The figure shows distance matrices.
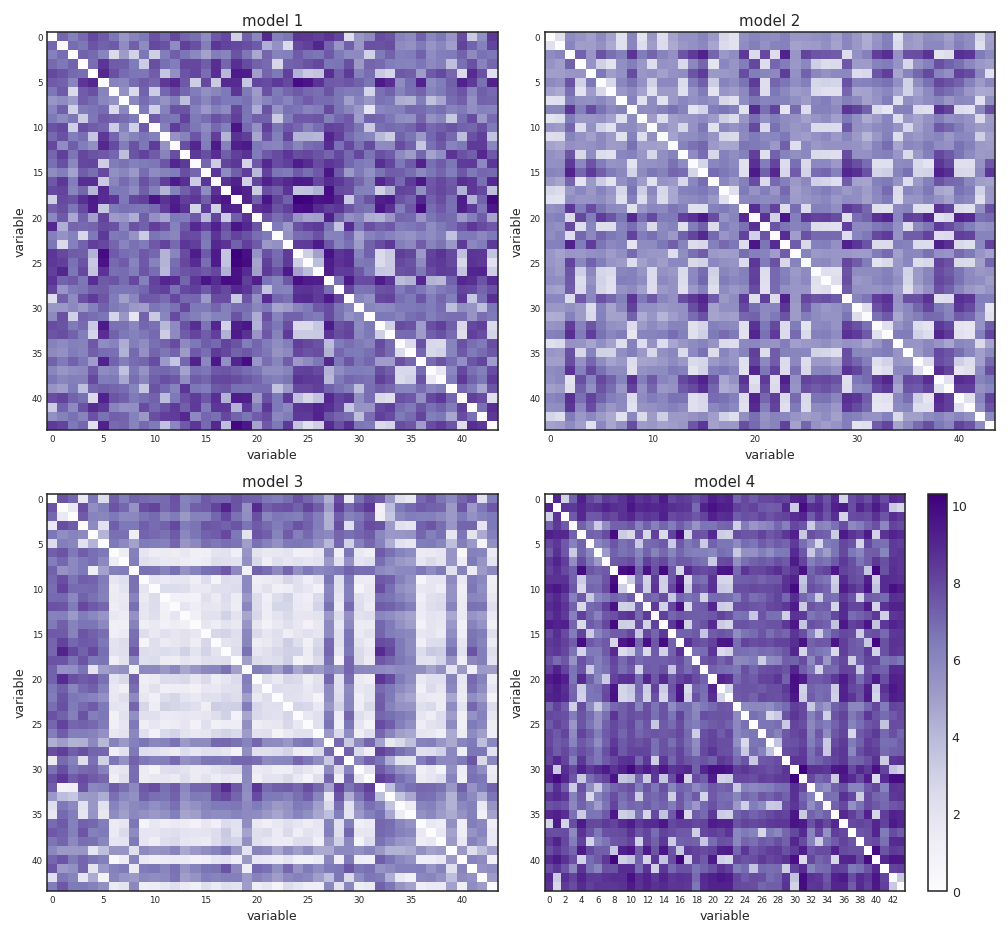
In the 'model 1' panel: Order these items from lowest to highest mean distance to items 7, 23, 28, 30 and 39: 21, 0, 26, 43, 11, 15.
21, 0, 15, 11, 43, 26
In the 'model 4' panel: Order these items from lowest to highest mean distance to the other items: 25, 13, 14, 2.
25, 14, 13, 2
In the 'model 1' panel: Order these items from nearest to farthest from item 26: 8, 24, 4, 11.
4, 11, 24, 8
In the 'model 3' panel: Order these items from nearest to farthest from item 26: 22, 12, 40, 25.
22, 40, 25, 12
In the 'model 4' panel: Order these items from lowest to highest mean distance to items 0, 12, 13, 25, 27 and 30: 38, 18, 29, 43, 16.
29, 18, 43, 38, 16
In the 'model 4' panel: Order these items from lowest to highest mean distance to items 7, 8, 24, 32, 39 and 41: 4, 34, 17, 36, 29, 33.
34, 29, 33, 17, 36, 4
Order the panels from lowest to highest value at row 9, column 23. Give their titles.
model 3, model 2, model 1, model 4
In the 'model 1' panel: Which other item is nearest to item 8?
31
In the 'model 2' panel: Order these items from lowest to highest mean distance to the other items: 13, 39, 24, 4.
13, 24, 4, 39
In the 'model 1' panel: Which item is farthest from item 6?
18
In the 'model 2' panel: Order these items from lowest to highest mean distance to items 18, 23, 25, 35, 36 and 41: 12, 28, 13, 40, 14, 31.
14, 40, 28, 13, 12, 31
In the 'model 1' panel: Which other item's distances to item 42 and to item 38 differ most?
37
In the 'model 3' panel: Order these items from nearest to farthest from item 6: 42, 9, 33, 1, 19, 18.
18, 9, 19, 42, 33, 1
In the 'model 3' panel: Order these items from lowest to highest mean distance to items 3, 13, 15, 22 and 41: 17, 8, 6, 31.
6, 31, 17, 8
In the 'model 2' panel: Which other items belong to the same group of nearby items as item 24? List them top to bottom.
12
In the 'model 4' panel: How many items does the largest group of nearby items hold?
11
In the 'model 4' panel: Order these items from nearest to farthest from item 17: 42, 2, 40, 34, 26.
40, 34, 26, 2, 42
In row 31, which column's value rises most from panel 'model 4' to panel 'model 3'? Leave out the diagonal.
4
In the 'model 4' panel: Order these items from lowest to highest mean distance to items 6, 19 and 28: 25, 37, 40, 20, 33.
33, 25, 37, 20, 40
